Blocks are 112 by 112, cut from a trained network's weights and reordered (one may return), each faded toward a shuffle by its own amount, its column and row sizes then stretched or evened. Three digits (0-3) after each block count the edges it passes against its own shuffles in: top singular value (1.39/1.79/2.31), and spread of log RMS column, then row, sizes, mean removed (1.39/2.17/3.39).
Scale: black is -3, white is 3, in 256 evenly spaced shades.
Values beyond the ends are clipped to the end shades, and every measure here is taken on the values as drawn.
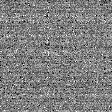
1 1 1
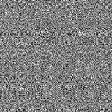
3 0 2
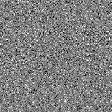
2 0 1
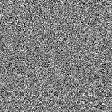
2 0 1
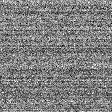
2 0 1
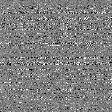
1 1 3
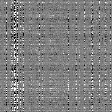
3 3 1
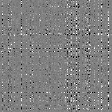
2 3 2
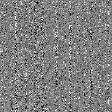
0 3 0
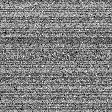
3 0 0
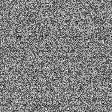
0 1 0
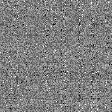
0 2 1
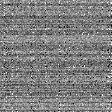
3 2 1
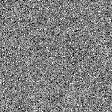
1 0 1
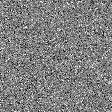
0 0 0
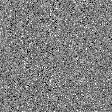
0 1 0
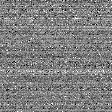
2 1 2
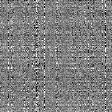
2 3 1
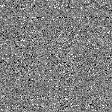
0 1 2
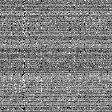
3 2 1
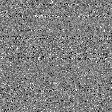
0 0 2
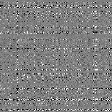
3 2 3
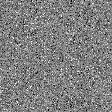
0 1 0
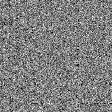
1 0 0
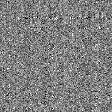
1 1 1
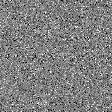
0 0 1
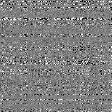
1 2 3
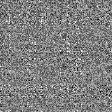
0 2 2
